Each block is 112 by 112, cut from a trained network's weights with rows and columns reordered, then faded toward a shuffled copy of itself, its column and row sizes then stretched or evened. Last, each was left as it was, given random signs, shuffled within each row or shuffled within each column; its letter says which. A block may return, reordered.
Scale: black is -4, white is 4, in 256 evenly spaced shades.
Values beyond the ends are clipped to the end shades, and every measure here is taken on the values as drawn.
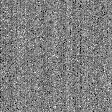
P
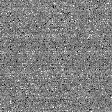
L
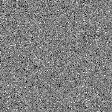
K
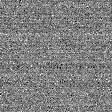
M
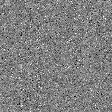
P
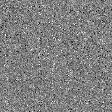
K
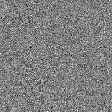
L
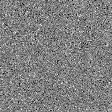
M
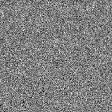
L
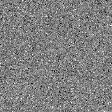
K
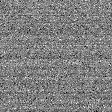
M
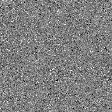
K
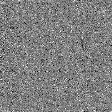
K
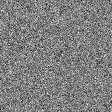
P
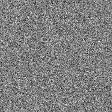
K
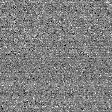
L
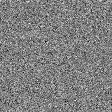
M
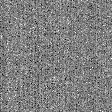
P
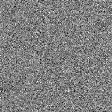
L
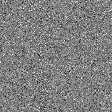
P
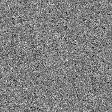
P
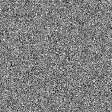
P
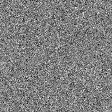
K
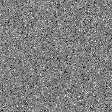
K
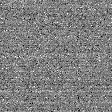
M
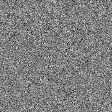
K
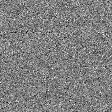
M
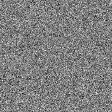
K
